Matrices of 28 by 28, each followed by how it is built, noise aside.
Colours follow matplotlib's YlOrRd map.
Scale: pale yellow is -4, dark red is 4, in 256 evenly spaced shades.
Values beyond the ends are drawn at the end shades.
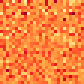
low rank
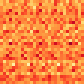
repeating columns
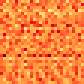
repeating columns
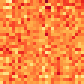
low rank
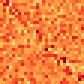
banded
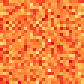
repeating rows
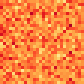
repeating rows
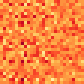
low rank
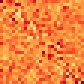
block diagonal
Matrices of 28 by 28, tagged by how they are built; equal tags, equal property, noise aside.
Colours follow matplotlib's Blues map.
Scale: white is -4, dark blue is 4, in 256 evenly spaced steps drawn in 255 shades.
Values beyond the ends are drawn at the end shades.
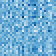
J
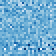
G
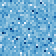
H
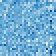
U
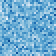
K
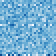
G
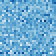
G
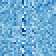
U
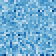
G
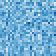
J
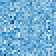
U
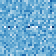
G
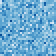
K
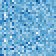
U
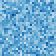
K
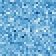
G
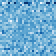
G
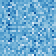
U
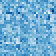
J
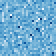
H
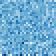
G
